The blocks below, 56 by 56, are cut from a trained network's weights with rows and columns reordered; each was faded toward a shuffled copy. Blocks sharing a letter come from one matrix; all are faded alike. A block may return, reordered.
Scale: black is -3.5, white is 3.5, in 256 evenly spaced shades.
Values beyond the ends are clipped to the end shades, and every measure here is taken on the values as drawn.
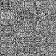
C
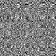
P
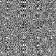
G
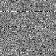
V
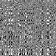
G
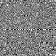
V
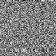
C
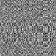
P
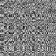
P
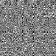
G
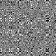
G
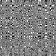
G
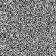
C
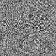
C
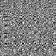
P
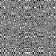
G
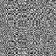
P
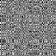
P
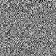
C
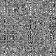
G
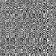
P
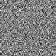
C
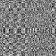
P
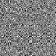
P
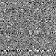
V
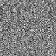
C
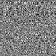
V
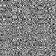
V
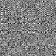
P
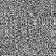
C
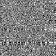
V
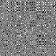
G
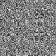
C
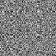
P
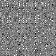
G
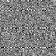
V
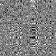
G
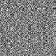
C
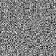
C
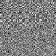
V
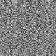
C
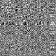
P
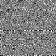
V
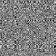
P
